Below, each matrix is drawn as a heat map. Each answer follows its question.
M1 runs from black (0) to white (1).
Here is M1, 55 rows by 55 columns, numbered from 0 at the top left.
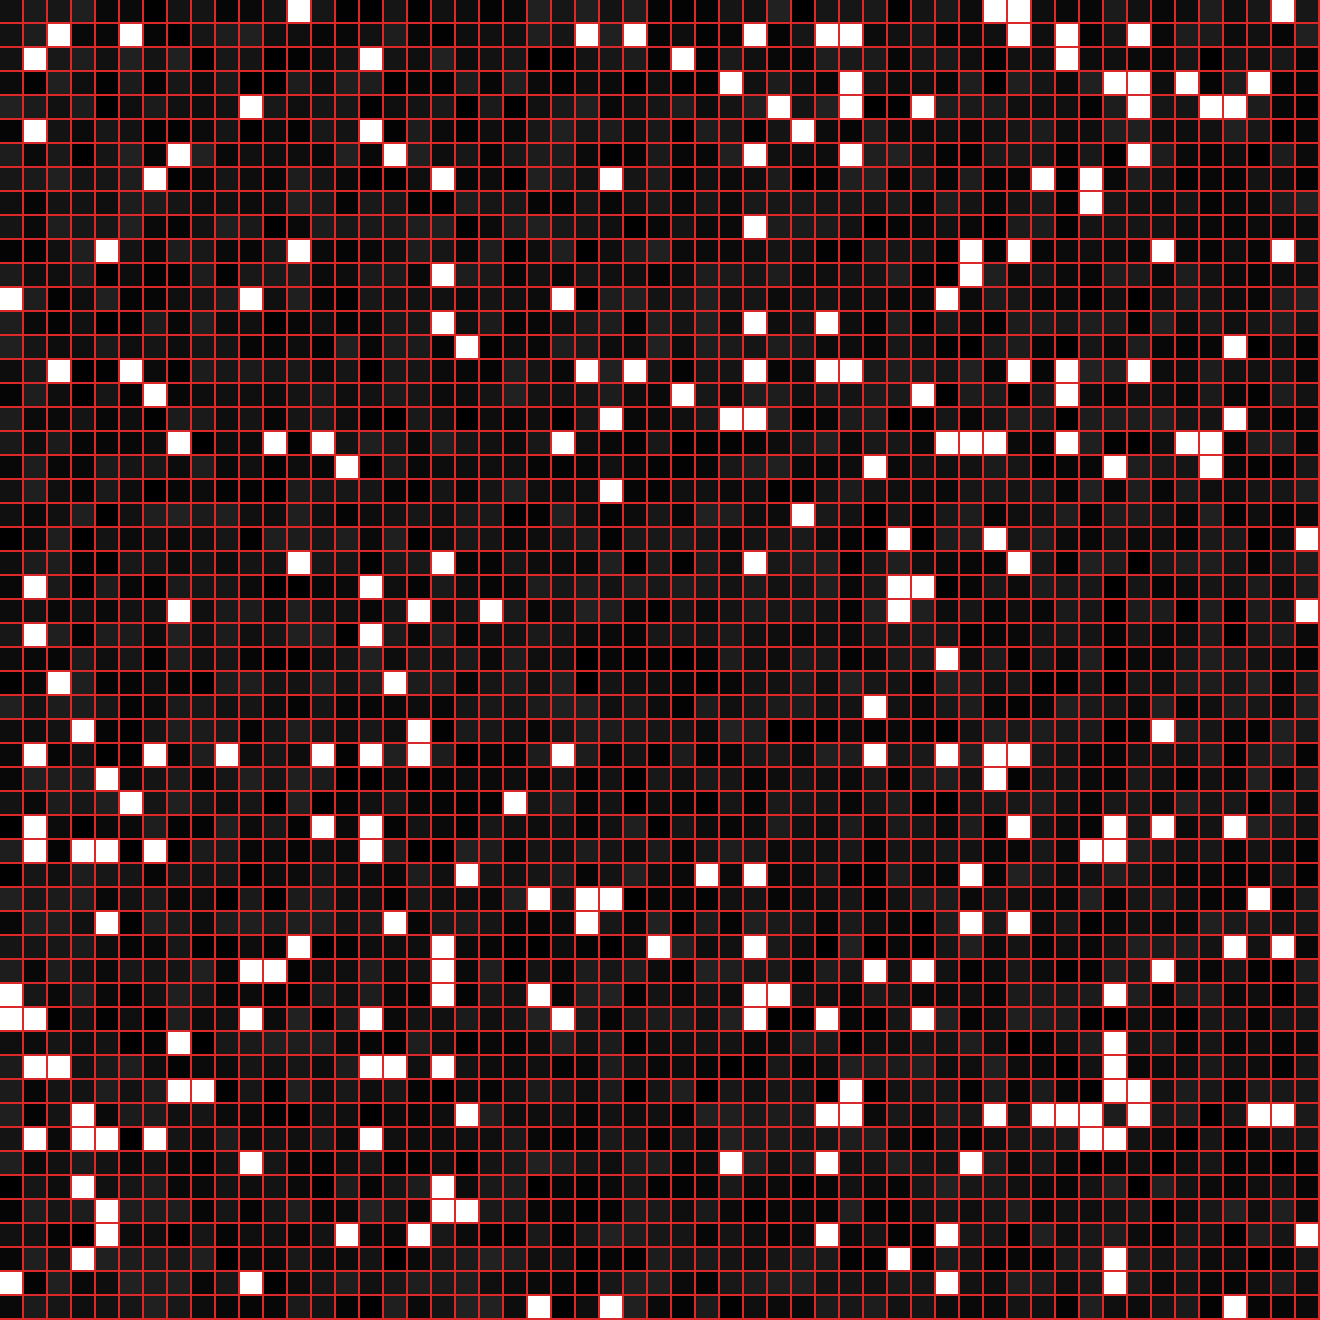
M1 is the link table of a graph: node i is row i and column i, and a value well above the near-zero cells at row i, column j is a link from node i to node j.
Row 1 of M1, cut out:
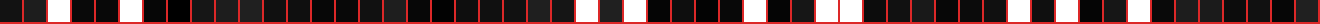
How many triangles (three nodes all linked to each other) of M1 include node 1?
3
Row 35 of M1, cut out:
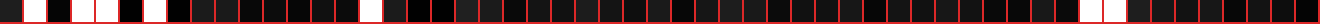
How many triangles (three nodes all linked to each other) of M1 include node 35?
2
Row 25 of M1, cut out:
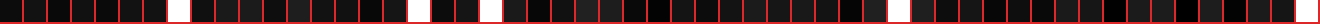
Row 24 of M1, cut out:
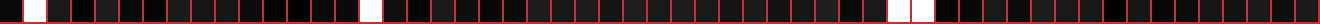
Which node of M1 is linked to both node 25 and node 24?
node 37
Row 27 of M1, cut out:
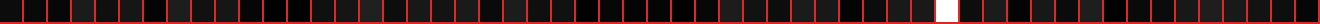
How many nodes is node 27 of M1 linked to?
1
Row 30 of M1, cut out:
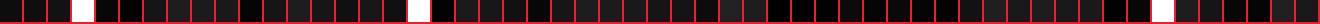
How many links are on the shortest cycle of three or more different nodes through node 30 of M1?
5
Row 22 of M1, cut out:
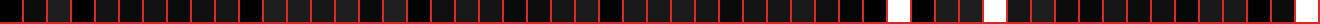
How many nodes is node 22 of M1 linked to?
3
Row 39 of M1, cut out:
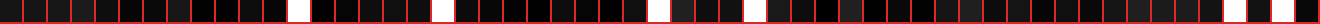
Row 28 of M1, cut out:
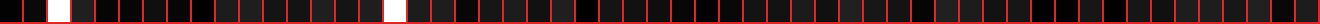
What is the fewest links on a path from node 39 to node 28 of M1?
4
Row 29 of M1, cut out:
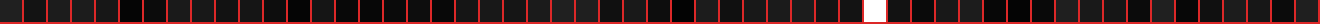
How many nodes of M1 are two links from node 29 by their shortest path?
3
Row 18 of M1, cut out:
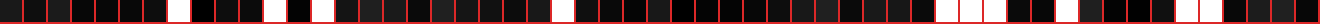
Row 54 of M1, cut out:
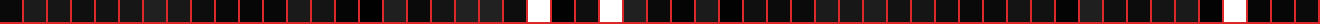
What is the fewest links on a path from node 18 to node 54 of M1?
3
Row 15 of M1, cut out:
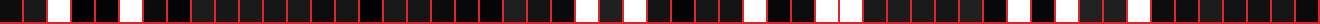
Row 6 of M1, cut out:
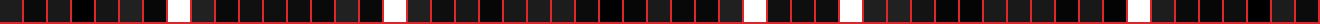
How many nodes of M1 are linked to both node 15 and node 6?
3
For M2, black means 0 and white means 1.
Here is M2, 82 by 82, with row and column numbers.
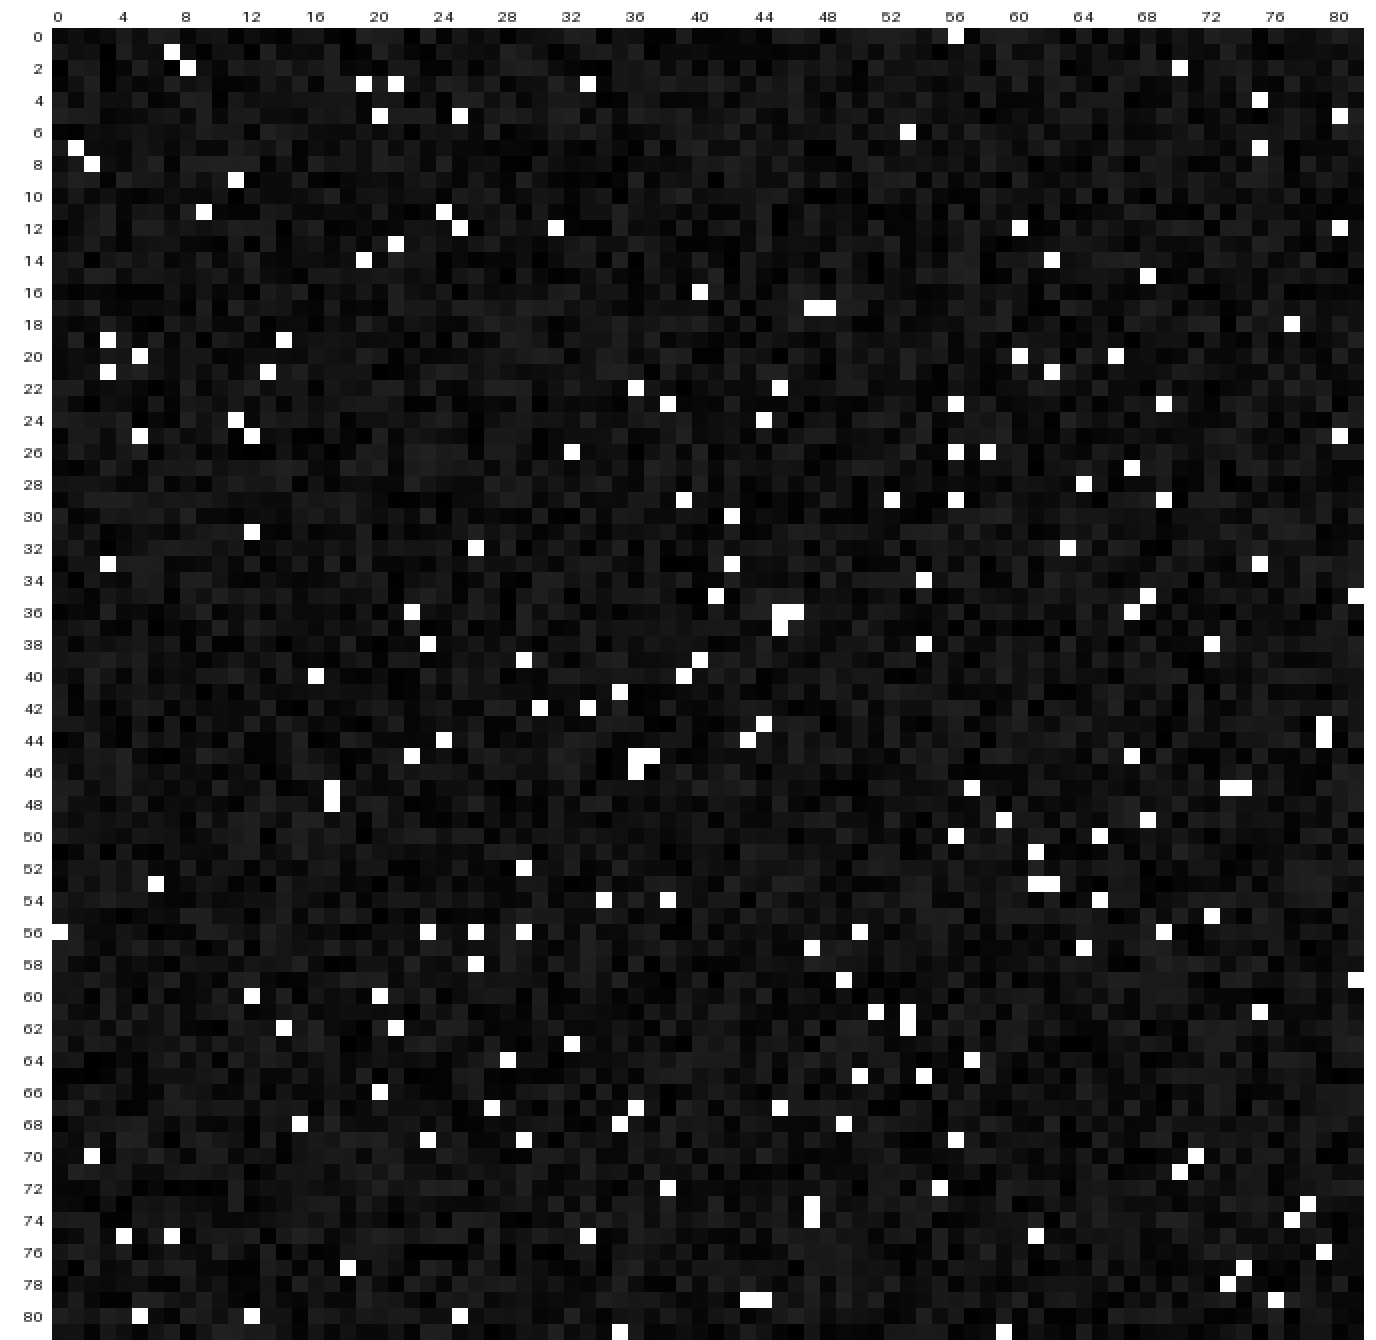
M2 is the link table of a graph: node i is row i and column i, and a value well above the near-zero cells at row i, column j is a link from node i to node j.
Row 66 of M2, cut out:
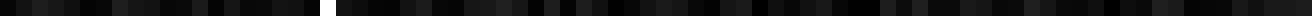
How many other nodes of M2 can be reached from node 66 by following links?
7
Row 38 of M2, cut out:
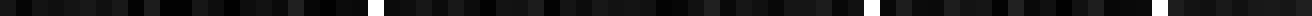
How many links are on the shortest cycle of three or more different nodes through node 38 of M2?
6
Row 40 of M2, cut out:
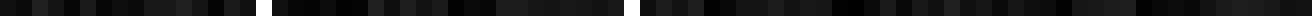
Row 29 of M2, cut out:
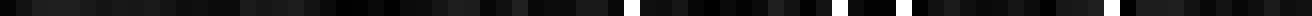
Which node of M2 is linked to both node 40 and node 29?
node 39
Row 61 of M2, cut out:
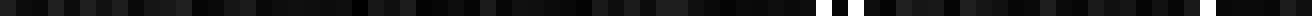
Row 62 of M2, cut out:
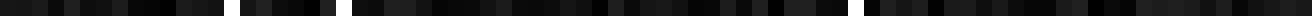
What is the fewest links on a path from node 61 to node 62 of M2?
2
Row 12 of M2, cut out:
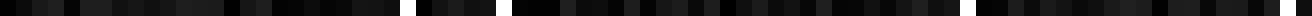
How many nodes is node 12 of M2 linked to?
4
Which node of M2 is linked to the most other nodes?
node 56
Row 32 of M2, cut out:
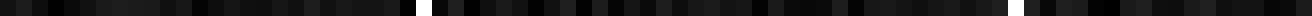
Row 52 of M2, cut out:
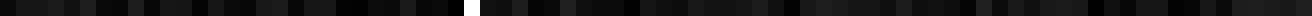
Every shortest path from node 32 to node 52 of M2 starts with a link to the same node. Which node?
node 26
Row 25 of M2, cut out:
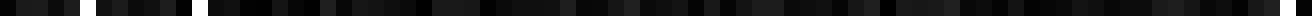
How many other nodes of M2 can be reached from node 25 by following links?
7
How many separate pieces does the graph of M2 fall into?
9
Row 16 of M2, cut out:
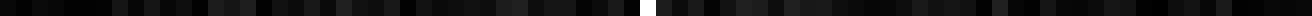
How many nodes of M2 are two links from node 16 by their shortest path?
1
